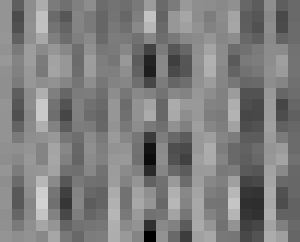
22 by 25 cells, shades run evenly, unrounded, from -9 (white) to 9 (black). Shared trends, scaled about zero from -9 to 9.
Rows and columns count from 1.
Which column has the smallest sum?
4
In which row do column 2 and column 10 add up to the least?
22
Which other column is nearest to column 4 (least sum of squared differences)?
20
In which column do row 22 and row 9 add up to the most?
13
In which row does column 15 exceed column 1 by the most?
6
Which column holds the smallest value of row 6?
18
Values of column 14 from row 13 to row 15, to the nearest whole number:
0 -1 -1
